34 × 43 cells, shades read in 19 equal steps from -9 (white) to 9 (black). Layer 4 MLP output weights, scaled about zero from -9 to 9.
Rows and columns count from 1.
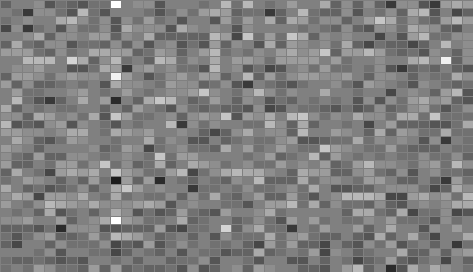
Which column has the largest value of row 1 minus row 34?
40
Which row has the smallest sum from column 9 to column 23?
22
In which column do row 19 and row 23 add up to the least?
30
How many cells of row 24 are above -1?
29
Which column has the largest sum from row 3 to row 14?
37
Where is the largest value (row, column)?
23, 11
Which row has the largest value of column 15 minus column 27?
5
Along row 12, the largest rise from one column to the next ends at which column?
43
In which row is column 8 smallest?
2
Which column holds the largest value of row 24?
18
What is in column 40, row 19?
2
